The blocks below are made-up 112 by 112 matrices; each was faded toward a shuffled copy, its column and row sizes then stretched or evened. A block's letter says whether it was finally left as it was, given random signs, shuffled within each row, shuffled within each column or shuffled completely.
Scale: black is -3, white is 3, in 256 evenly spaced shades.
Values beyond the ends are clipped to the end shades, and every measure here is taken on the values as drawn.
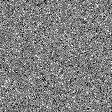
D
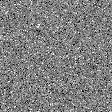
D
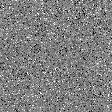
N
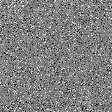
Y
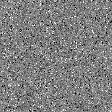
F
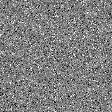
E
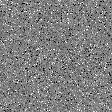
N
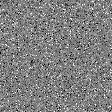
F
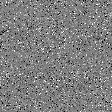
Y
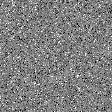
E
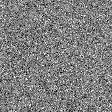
N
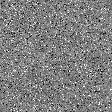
D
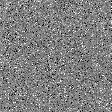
E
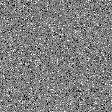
F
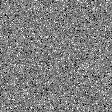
N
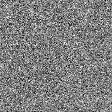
F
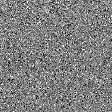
F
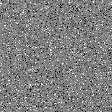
F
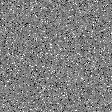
D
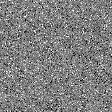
E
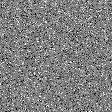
D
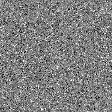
Y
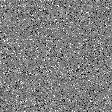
N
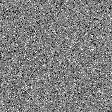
D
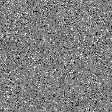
F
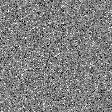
E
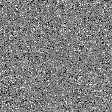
Y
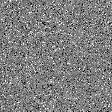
Y
